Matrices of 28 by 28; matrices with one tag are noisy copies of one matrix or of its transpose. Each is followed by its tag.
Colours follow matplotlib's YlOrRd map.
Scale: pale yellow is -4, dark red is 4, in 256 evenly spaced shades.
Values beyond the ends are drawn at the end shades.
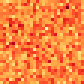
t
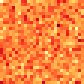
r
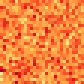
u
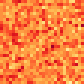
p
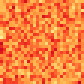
r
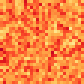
r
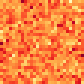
r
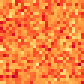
p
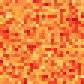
u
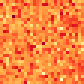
u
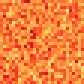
p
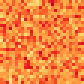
r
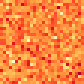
t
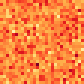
u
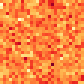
r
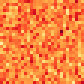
p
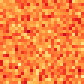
u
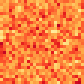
r
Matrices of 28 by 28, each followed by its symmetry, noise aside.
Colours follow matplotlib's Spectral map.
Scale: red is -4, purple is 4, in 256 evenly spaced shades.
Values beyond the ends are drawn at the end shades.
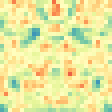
mirrored left to right.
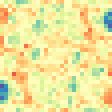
same after a half turn.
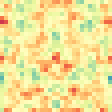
mirrored left to right.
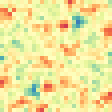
same after a half turn.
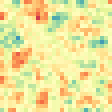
antisymmetric.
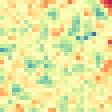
symmetric across the other diagonal.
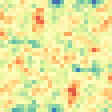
same after a half turn.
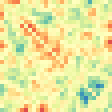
symmetric.
